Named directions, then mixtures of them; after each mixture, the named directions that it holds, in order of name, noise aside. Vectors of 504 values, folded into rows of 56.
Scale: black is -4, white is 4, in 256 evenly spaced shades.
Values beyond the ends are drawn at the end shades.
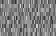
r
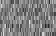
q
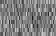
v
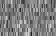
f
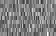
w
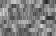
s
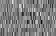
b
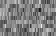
q, s, w.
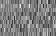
b, q, r.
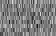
b, r, v.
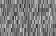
r.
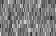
f, r, s.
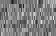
b, f, s.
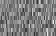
b, q, w.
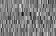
b, r.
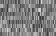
s, v, w.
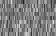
f.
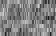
r, s.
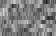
s.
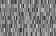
r.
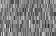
q.
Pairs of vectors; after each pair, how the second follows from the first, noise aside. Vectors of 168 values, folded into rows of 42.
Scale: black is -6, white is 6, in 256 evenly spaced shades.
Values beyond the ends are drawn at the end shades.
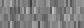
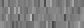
reversed, partly zeroed.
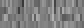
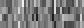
negated, scaled up.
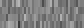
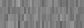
shrunk.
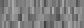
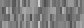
reversed, negated.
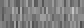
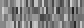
negated, scaled up.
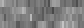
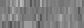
reversed, partly zeroed.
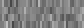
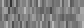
copied.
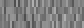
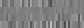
reversed, partly zeroed.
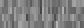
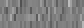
wrapped around, negated, partly zeroed.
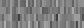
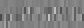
wrapped around, negated, partly zeroed.
